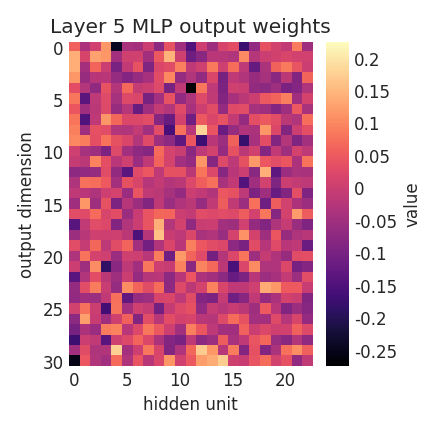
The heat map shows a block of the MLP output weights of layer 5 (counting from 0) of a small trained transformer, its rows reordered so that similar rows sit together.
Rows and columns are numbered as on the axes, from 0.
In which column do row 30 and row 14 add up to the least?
0
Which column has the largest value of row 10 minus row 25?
8
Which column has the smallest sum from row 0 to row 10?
11
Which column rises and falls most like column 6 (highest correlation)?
18
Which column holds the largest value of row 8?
12
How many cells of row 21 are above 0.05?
6
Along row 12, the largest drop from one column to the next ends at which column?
19
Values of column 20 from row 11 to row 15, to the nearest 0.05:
0.05 -0.05 0 -0.1 0
